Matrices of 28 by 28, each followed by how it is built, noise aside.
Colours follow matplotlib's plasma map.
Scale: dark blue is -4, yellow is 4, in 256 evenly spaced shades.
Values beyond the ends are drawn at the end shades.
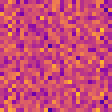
repeating rows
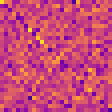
diagonal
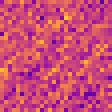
Hankel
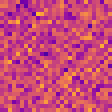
Hankel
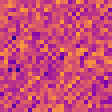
Hankel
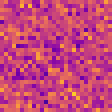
Toeplitz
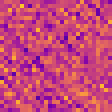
Toeplitz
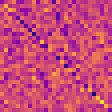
diagonal
